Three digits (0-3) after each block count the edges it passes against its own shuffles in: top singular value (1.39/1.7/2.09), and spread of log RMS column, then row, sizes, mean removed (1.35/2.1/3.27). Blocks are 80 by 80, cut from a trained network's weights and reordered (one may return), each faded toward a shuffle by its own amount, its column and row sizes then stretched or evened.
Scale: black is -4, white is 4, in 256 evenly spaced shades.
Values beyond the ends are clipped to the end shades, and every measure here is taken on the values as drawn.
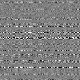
3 0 3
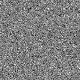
1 0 1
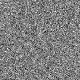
1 0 1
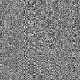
3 2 0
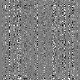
2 3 1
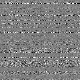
1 0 3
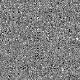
1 1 1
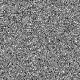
1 0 0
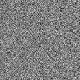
2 1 0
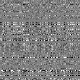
3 1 3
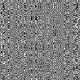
3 3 0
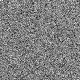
1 0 0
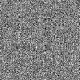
1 1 0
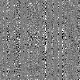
1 3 1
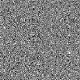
2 2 1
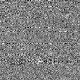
2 0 2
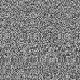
3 0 1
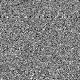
1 0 1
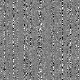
1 3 0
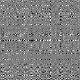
3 2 3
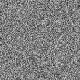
2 0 0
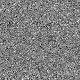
0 0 1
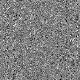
0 2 0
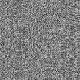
2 0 1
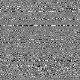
1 0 3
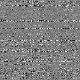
0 1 3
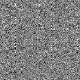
2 2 1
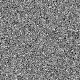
0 0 0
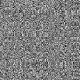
2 2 0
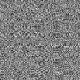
3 0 2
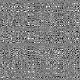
3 2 3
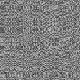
3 0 0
